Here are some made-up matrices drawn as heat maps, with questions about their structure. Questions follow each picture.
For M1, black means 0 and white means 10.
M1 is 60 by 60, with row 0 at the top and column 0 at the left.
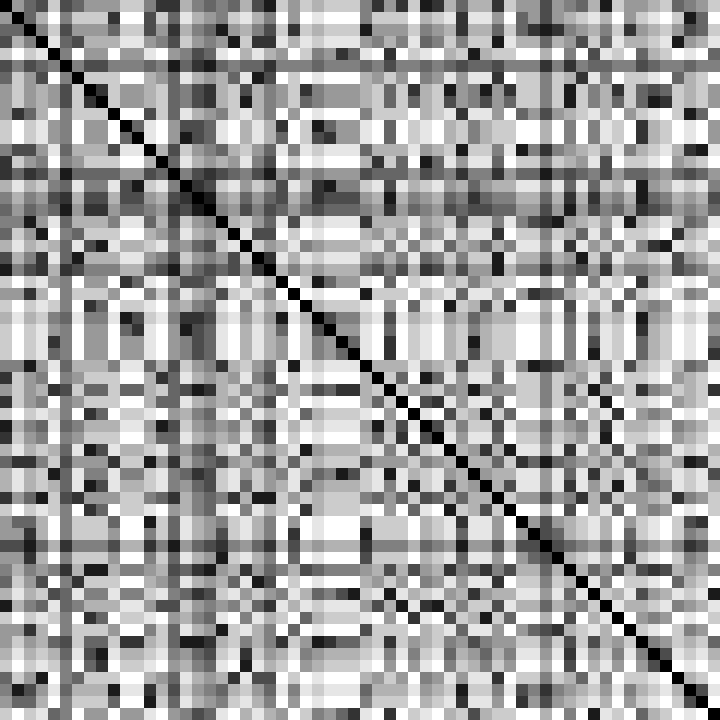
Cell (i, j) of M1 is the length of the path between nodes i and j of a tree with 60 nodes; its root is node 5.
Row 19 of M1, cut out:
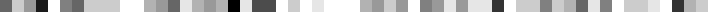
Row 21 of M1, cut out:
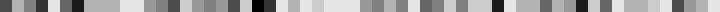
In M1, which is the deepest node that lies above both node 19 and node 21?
41
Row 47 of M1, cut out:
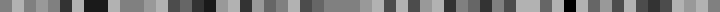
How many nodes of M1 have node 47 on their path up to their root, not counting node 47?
11
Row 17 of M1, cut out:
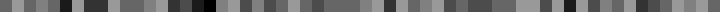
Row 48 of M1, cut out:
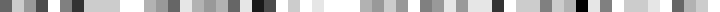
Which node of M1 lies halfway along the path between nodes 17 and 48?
22
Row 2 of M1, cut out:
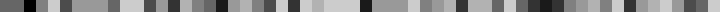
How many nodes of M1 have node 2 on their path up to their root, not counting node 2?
6
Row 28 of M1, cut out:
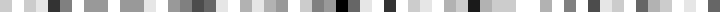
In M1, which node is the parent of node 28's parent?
32
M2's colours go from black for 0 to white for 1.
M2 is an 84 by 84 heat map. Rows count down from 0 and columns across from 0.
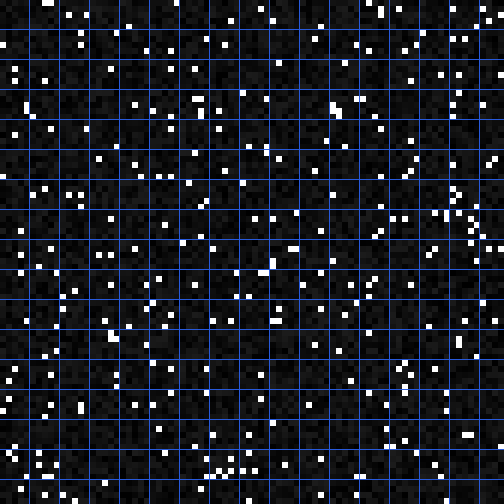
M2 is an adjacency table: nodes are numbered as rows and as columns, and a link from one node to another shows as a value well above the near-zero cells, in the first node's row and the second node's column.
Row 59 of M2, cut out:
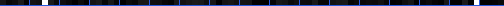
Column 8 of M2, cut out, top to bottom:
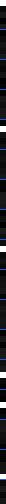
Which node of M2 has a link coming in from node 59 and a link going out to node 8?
node 79
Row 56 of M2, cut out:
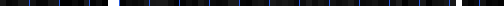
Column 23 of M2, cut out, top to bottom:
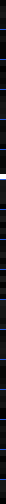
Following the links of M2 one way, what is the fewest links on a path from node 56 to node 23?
6
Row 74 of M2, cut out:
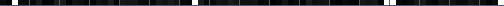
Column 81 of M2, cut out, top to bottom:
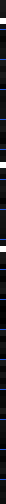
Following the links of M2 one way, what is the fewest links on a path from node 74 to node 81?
3
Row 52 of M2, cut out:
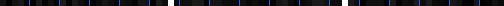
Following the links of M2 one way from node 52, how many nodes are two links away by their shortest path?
4
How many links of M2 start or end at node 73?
3
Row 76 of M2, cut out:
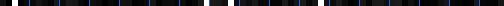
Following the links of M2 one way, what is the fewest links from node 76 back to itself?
3
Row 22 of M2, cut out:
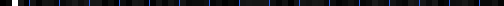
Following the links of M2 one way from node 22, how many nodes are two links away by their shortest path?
4
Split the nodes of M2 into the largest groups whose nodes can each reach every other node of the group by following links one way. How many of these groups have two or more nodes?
1
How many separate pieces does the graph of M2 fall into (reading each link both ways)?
2
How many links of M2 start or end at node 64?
5
